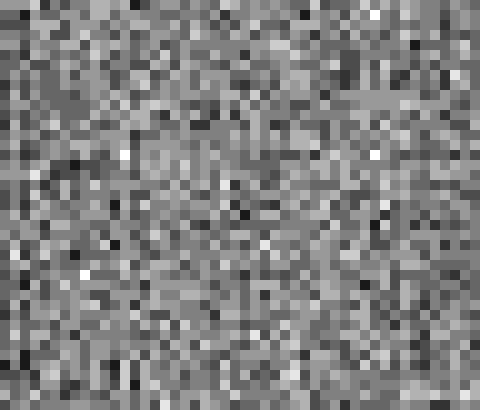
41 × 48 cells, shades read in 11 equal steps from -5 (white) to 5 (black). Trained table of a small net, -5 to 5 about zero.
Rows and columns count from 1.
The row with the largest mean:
23
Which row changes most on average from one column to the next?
37
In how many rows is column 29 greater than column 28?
16
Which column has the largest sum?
3
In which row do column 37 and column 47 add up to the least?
40
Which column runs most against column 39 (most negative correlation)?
36
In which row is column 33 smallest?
21
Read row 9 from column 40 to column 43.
3 1 0 1
